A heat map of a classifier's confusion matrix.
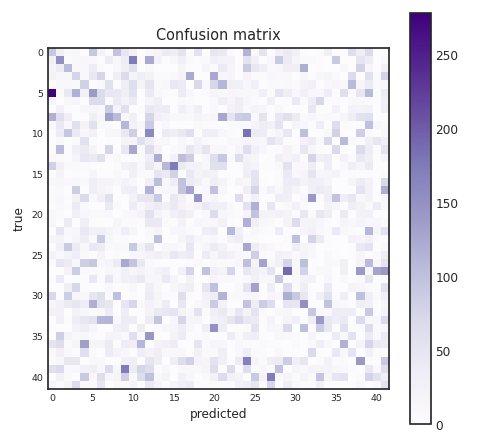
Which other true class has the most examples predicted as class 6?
33
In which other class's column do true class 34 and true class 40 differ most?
27
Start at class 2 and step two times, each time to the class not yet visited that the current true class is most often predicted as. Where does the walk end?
5
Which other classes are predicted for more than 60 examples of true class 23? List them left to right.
6, 13, 30, 32
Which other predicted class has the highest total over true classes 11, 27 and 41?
29
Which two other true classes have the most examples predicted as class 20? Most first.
34, 3
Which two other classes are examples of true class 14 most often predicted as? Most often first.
15, 0
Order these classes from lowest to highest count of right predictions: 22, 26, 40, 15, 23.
23, 40, 15, 22, 26
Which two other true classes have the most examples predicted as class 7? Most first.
8, 33
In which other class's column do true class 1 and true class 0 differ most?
10
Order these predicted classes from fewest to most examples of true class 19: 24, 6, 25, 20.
6, 20, 24, 25
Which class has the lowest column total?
40
